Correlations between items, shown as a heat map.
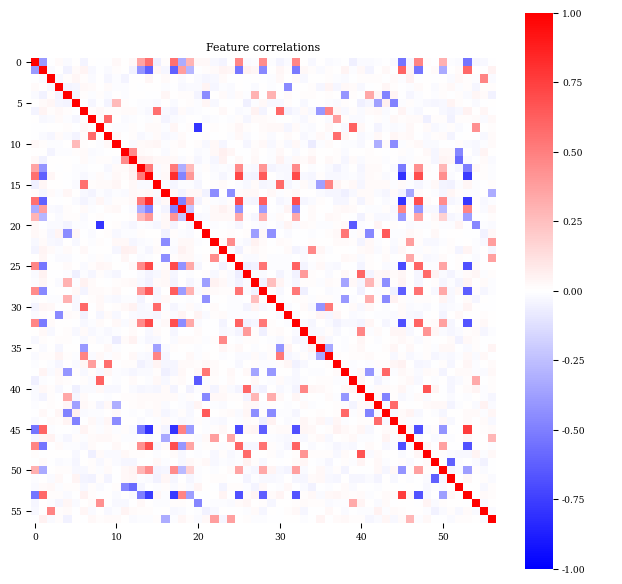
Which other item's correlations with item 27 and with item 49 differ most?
51
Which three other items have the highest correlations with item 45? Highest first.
53, 1, 18
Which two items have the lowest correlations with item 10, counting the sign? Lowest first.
44, 42
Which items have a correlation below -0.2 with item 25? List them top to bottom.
1, 18, 45, 53
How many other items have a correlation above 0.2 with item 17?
9
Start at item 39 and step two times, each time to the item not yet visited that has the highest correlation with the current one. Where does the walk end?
54
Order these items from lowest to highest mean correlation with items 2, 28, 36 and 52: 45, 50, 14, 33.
45, 33, 50, 14
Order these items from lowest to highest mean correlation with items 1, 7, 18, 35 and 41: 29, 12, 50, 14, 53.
14, 50, 12, 29, 53
